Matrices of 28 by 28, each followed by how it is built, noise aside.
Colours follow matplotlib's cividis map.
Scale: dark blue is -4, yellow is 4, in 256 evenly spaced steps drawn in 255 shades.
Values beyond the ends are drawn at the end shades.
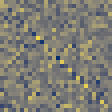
diagonal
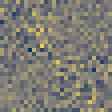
block diagonal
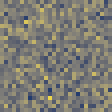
noise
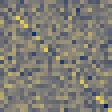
diagonal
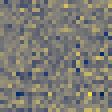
low rank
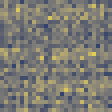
blocks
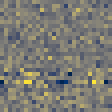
uneven rows
